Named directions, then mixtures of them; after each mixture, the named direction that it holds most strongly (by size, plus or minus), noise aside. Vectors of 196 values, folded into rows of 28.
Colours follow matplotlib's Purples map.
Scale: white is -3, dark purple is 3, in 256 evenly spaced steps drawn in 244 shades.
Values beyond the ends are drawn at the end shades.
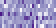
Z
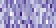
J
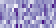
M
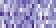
Z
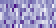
M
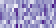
M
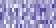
M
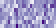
M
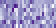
M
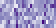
M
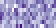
M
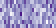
J
